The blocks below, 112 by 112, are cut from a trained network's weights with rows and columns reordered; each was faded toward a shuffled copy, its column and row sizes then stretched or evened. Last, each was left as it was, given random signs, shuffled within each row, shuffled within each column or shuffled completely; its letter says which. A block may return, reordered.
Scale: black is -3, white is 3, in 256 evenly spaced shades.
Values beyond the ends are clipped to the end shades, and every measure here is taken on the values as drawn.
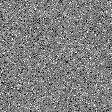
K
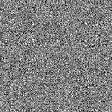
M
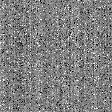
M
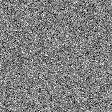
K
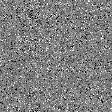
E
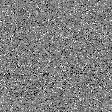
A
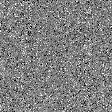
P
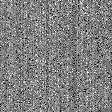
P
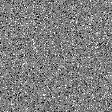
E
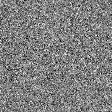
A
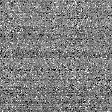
M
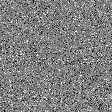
A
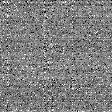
M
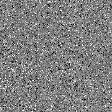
E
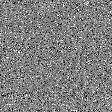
A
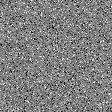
K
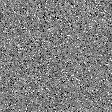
K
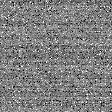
M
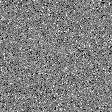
K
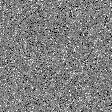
K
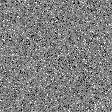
K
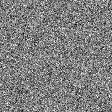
K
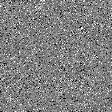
E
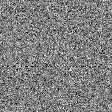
A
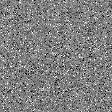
E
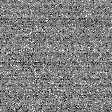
A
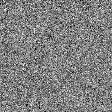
E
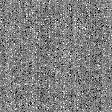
P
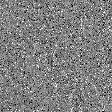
P
